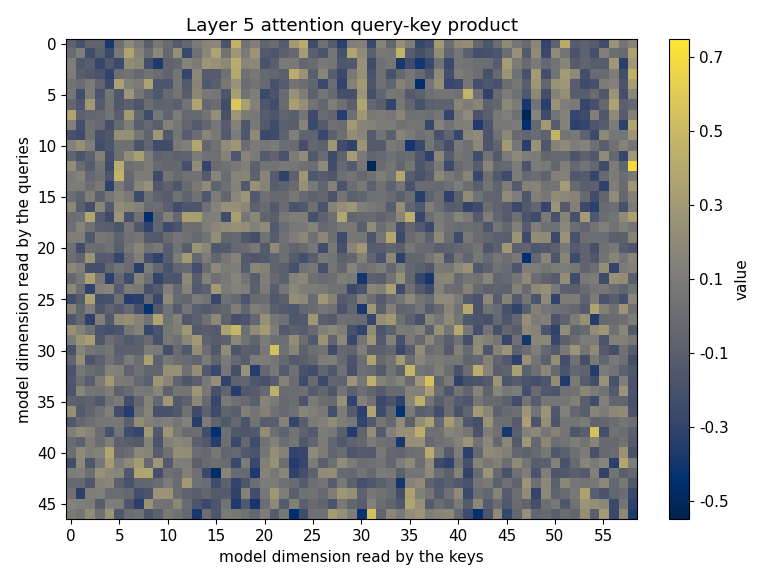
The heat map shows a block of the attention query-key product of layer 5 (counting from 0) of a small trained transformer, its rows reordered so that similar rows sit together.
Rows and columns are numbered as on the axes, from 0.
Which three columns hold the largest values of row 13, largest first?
5, 34, 24
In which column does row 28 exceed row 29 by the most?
47
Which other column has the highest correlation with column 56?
17
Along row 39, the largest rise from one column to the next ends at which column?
35
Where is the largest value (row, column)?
12, 58
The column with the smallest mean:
9
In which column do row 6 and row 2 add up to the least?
36
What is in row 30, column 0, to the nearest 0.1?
-0.2
